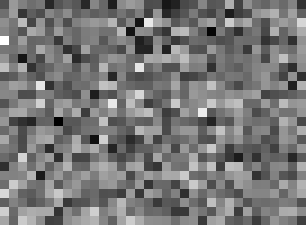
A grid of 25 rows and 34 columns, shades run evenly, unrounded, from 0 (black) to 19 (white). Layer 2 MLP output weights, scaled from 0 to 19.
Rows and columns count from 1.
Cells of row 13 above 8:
27
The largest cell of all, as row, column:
5, 1
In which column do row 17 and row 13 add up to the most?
23
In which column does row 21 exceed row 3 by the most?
16
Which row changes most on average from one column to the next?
3
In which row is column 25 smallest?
19
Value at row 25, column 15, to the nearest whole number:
15
